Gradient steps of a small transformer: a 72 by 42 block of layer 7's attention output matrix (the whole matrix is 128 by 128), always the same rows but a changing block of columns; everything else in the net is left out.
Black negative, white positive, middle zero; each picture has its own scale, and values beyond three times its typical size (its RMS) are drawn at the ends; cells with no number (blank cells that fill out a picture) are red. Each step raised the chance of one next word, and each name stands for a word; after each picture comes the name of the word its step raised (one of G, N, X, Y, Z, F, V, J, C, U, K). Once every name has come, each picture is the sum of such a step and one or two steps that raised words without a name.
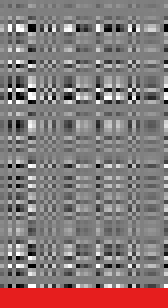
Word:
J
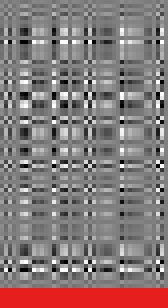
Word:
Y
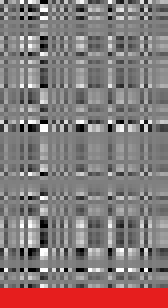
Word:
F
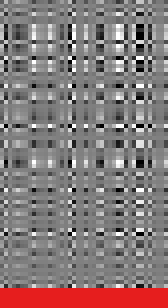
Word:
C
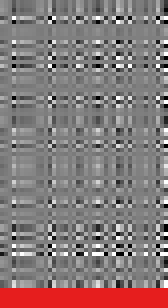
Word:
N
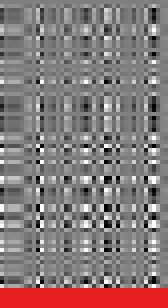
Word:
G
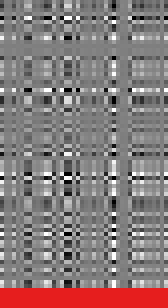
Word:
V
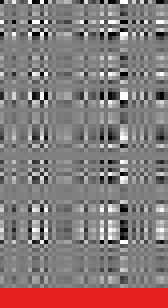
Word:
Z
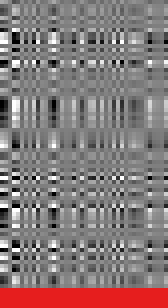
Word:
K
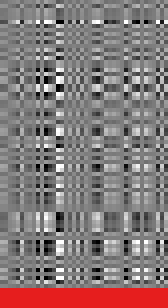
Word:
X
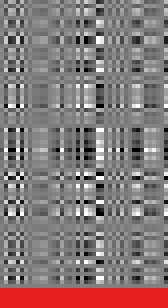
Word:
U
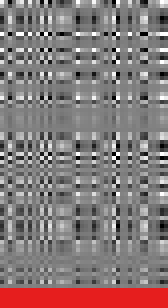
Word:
Z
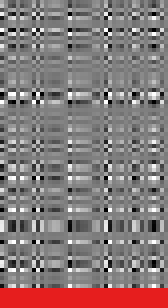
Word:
J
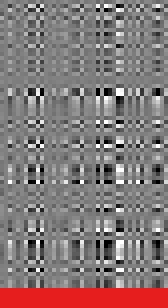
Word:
V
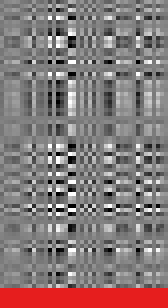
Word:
K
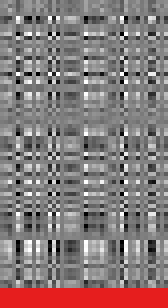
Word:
X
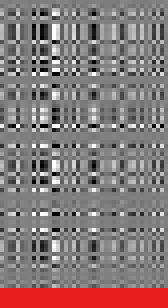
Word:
C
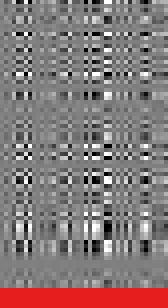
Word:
Z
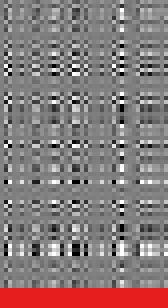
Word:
N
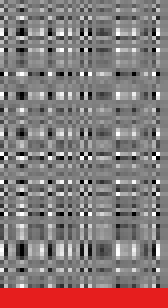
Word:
Y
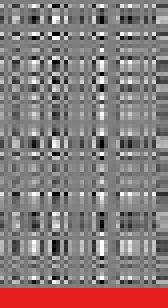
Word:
X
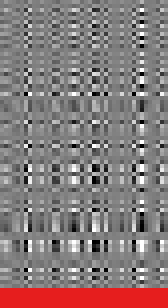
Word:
X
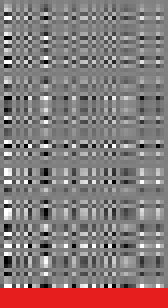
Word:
N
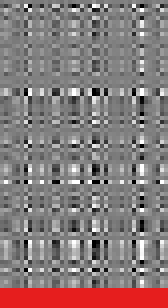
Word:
V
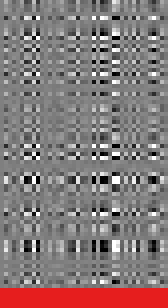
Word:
G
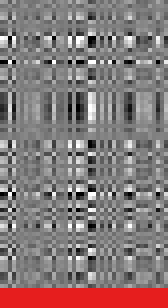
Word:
K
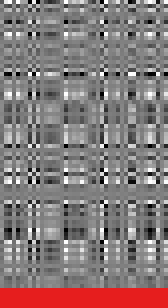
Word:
Z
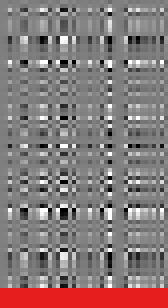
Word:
K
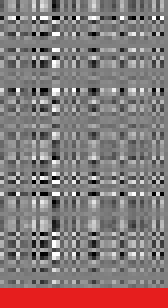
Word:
V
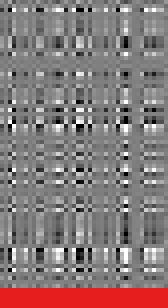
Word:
F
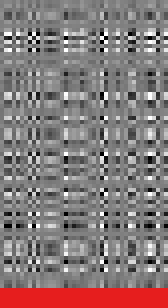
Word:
Y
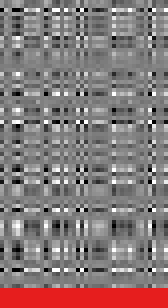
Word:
F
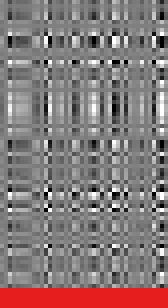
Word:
K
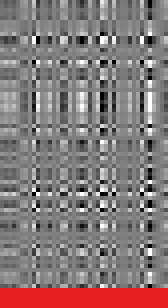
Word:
K
